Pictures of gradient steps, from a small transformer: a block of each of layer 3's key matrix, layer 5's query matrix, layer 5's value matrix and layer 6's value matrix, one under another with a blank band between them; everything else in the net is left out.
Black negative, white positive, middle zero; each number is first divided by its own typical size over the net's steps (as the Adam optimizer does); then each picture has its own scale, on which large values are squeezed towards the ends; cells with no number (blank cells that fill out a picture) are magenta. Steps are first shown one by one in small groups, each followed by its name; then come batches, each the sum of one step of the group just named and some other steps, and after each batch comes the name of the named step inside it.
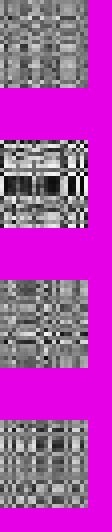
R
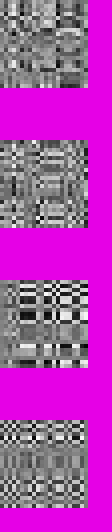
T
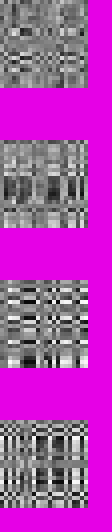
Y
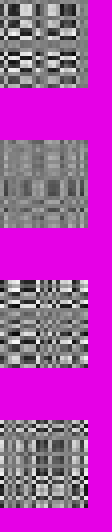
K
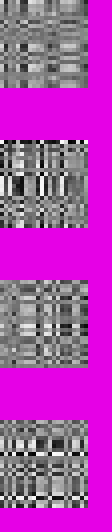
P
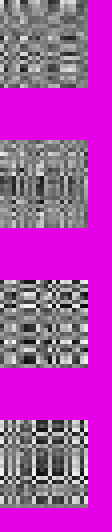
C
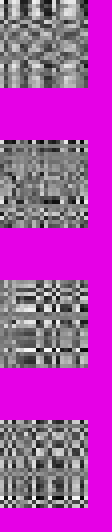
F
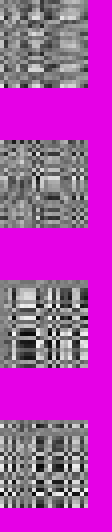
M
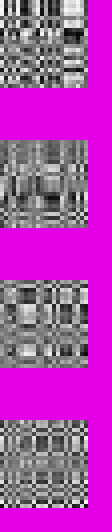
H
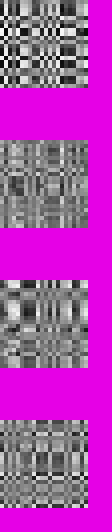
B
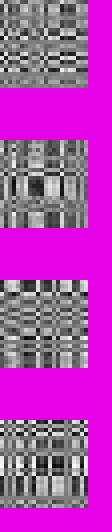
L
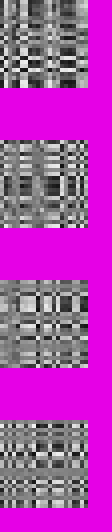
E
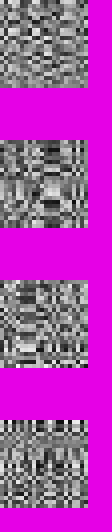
F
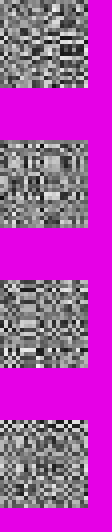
L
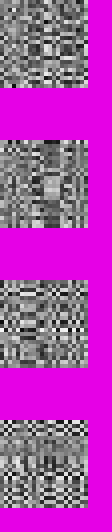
L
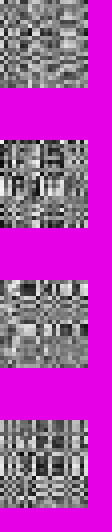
P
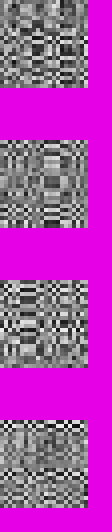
K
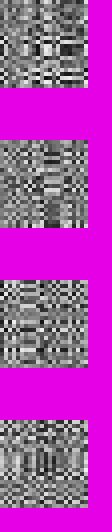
C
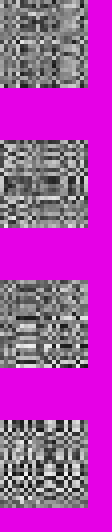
R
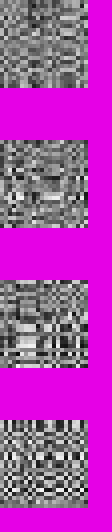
E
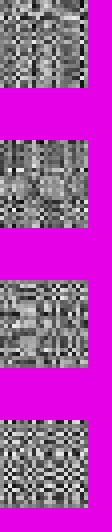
F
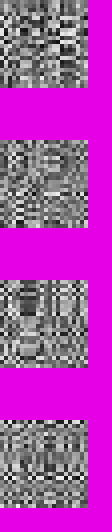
B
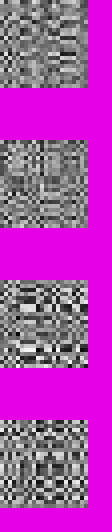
F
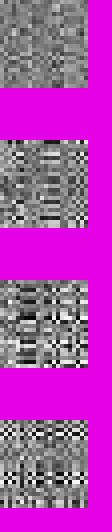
Y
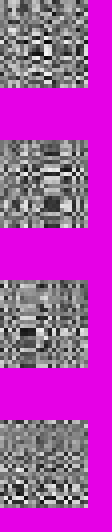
M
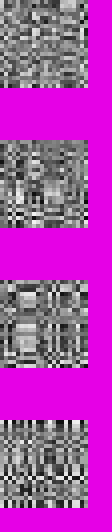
C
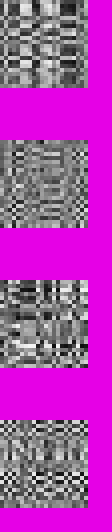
K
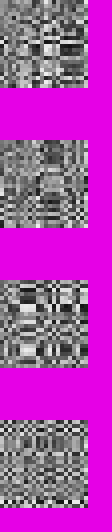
H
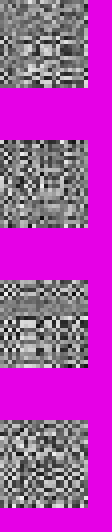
P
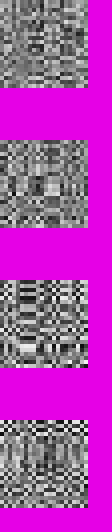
H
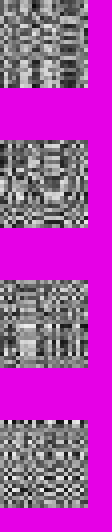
E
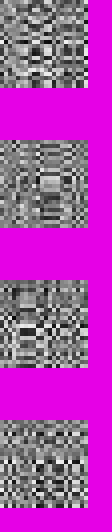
M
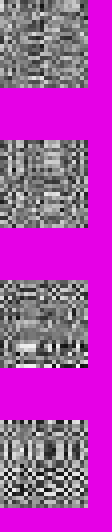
C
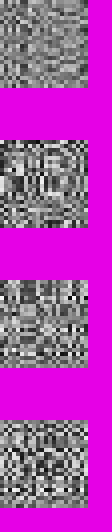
P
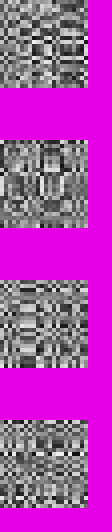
P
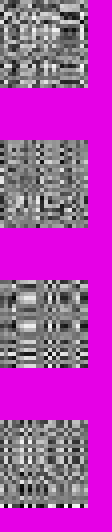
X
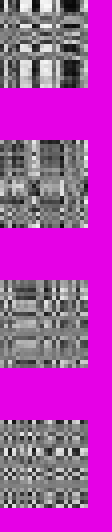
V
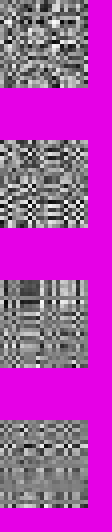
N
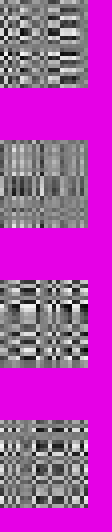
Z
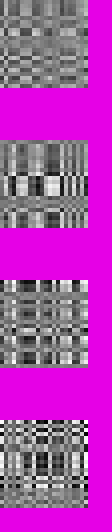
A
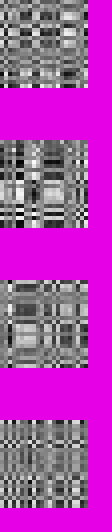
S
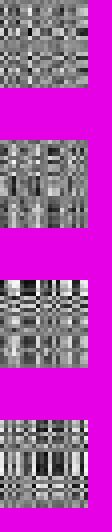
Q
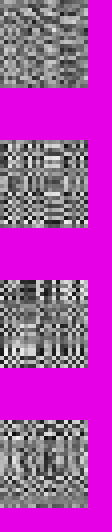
Q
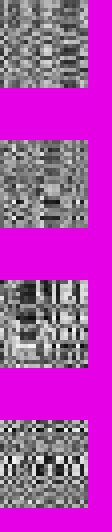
Q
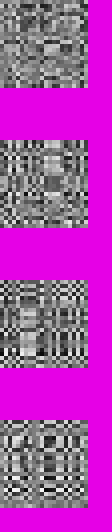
N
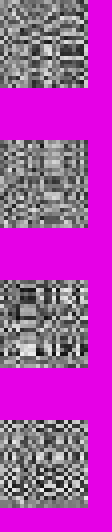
Z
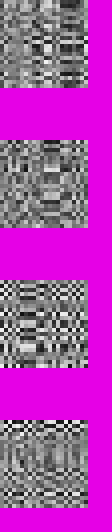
V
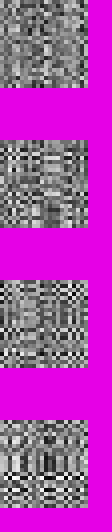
Q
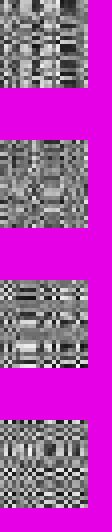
V
